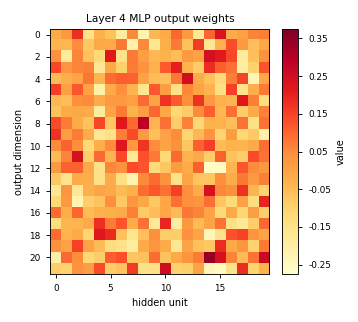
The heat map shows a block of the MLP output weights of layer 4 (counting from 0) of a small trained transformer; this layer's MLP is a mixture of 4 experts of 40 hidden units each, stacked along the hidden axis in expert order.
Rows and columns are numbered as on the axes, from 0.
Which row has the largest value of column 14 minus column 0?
20
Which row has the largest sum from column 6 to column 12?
8
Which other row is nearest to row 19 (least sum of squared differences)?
13
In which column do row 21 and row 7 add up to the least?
15
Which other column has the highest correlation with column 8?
6
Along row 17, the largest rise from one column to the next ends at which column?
10
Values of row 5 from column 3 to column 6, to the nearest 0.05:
0 -0.2 0 0.05
